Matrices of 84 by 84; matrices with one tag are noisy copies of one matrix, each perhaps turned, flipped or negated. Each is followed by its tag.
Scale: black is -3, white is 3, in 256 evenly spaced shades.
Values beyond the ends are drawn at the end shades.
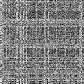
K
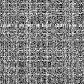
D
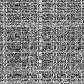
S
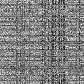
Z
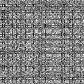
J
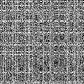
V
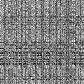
Z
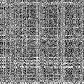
K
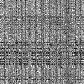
Z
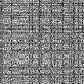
V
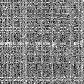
S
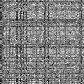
K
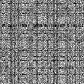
D
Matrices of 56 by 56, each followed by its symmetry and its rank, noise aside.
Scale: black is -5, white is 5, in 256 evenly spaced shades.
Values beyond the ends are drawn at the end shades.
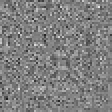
antisymmetric, rank twelve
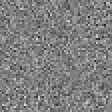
antisymmetric, rank twelve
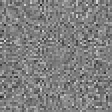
antisymmetric, rank eight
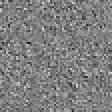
antisymmetric, rank twelve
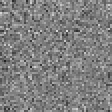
antisymmetric, rank twelve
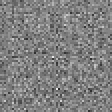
no symmetry, rank eight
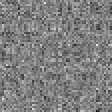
no symmetry, rank eight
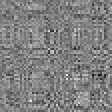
no symmetry, rank six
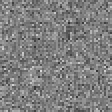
no symmetry, rank twelve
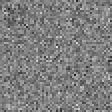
symmetric, rank twelve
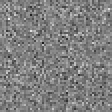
no symmetry, rank twelve
